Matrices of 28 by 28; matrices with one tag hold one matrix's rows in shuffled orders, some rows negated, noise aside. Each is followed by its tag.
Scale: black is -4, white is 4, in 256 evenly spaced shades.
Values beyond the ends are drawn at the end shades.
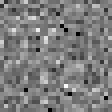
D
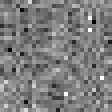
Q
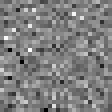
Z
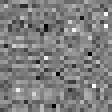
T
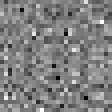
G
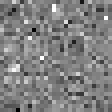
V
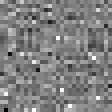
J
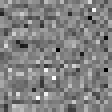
T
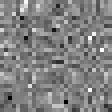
Q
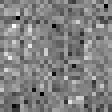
V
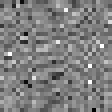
Q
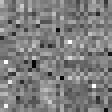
J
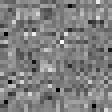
J
